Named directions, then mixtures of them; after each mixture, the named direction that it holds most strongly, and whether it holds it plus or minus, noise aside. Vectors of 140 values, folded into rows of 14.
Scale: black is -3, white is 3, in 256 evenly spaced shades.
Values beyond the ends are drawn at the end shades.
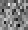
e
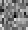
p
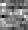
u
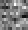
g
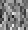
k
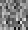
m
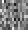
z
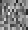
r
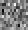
e, plus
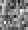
u, plus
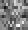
g, plus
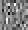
r, minus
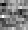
u, minus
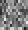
r, plus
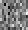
r, minus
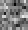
g, minus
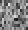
p, minus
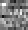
u, plus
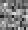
u, plus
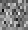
e, plus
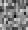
p, plus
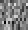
z, minus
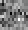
u, minus
